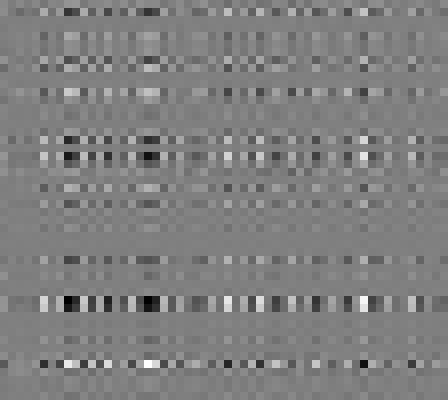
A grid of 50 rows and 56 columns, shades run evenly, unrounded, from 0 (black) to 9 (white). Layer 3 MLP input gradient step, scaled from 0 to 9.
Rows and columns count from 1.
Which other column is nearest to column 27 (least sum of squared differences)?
49
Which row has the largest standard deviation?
38
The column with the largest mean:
46
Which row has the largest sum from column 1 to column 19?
12
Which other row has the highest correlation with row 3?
32
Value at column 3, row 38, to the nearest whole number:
4
